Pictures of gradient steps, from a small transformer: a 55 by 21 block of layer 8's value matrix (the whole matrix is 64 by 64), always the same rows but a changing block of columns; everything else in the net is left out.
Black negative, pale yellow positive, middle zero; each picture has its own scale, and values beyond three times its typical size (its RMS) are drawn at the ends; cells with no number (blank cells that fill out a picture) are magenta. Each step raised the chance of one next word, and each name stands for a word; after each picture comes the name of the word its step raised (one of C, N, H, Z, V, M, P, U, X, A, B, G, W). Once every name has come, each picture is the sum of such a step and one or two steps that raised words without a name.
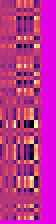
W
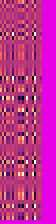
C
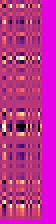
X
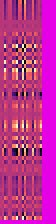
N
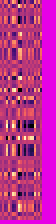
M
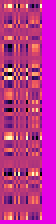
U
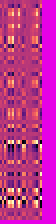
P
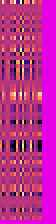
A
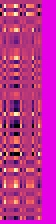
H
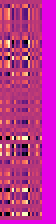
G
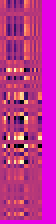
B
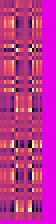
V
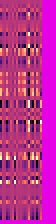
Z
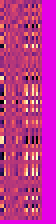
U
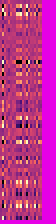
H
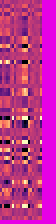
W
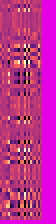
G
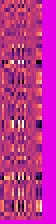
M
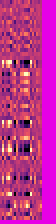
A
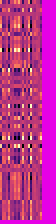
B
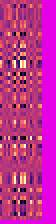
G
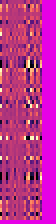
U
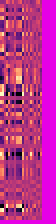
N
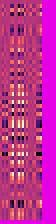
H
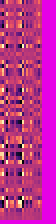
P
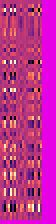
V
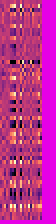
U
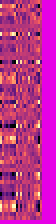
M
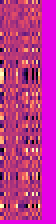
N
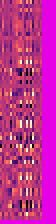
B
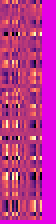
M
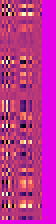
H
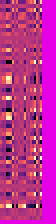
C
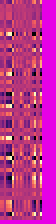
N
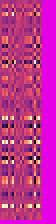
W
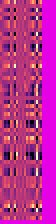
W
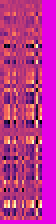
W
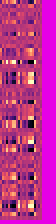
M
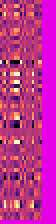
H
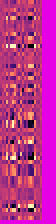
W
